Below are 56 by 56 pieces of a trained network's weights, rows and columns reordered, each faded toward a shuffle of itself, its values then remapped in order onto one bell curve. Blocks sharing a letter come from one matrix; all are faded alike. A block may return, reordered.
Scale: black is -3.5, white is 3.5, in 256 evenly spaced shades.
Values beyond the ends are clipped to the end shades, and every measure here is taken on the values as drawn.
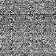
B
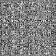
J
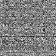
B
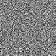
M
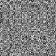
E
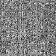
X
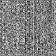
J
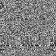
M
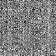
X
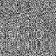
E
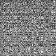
B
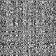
X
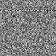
M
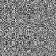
E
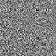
M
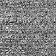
B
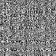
J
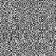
E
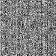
J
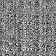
J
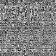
B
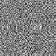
E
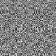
E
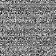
B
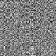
E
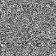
M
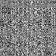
X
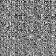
X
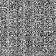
X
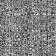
X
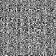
X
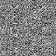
M
